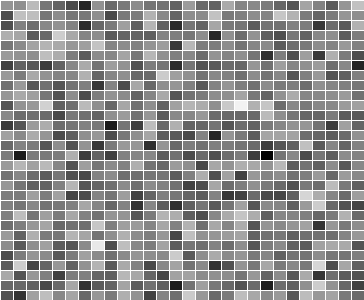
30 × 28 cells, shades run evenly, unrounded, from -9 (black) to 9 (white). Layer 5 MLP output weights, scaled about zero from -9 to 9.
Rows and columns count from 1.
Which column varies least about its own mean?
10
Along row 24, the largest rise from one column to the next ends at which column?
15
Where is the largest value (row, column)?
11, 19
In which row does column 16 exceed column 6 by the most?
18
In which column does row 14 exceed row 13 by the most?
1
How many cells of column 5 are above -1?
17
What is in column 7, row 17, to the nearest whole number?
2
